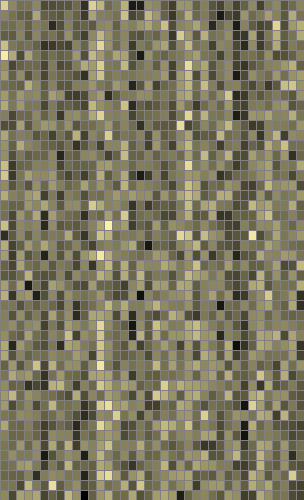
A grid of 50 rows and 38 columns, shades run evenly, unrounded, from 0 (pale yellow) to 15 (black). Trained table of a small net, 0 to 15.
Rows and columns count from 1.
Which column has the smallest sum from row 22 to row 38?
13
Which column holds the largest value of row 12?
30
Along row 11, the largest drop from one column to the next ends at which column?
12
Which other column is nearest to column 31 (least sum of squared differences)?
6
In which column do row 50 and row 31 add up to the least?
14
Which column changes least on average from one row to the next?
15
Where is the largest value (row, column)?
50, 11
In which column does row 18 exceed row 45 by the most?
18
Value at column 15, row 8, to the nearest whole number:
7
